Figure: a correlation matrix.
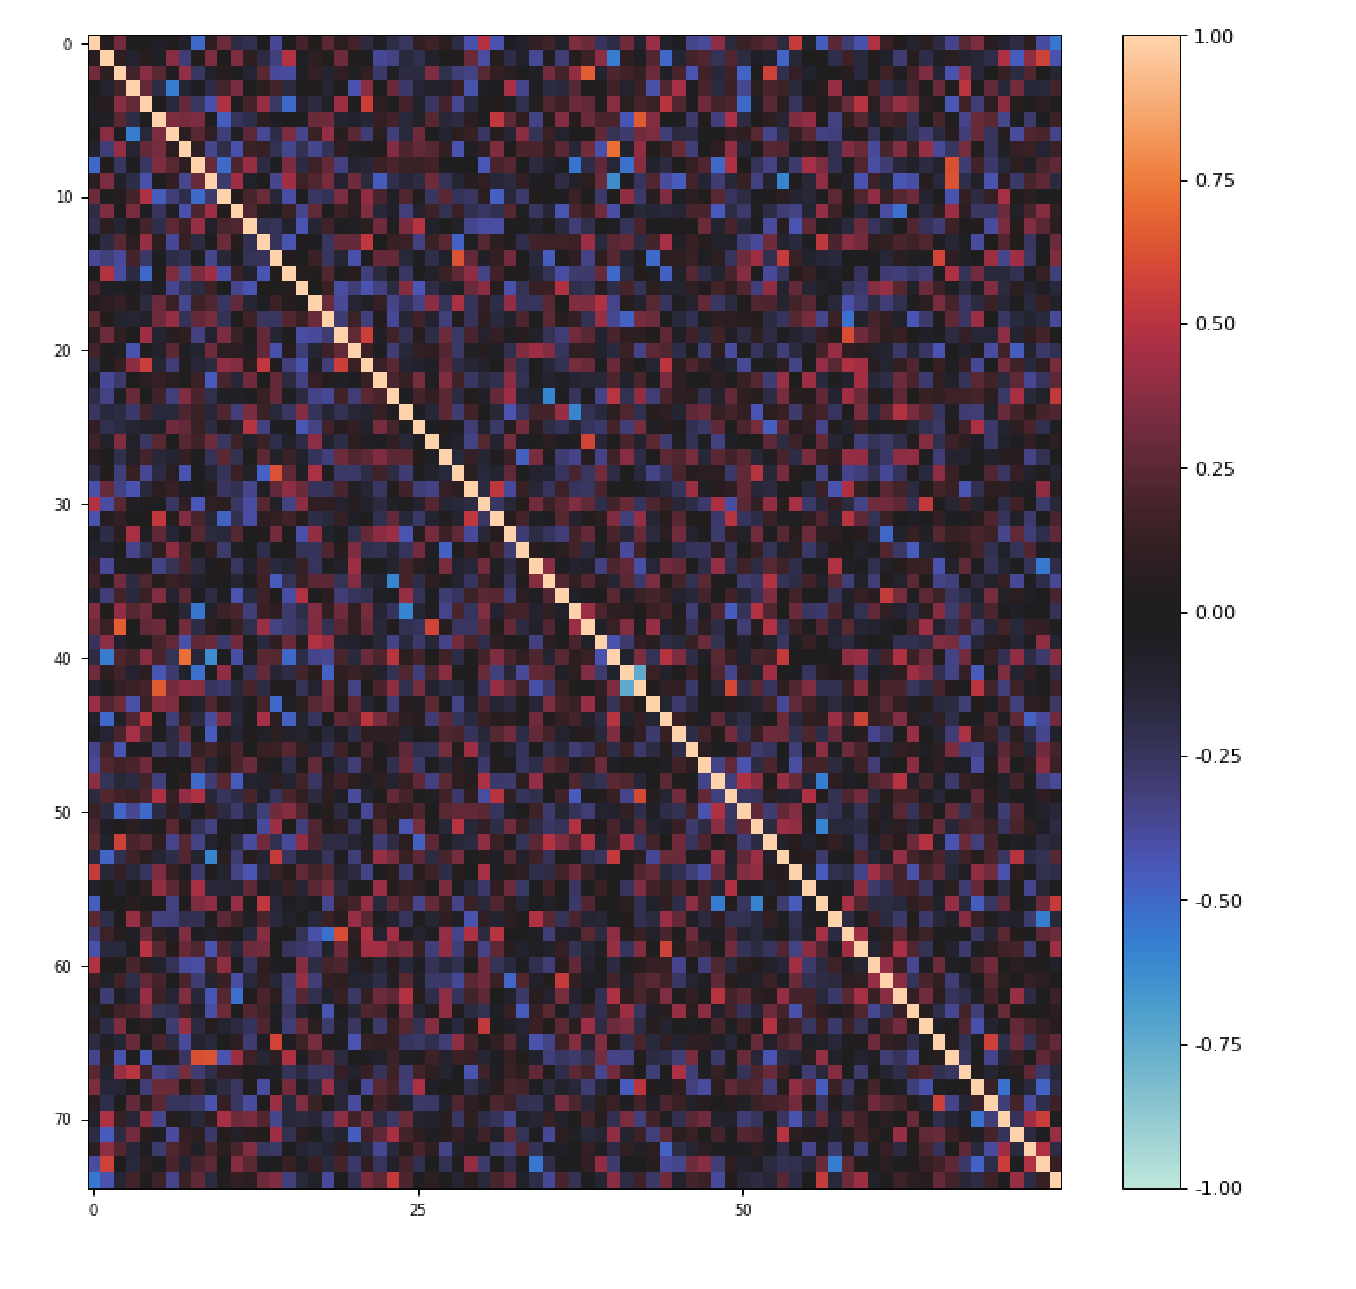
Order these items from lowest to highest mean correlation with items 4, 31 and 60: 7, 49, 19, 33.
33, 7, 49, 19
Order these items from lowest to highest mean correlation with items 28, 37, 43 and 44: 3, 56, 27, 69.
56, 27, 3, 69
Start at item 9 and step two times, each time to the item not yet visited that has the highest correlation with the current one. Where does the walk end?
8
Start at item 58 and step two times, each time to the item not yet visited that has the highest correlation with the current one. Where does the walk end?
21
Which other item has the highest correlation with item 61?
36
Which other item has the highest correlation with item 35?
52
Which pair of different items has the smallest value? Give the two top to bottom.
41, 42
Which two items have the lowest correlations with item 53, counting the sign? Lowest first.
9, 1
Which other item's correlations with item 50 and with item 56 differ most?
48
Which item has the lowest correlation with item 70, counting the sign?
68
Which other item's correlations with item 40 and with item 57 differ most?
7
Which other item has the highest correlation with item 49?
42
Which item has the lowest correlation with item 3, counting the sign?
6
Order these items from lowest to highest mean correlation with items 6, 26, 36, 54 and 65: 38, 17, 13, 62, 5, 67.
67, 13, 62, 38, 17, 5
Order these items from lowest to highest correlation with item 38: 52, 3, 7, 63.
3, 63, 7, 52
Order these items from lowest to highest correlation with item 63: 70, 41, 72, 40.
72, 40, 70, 41
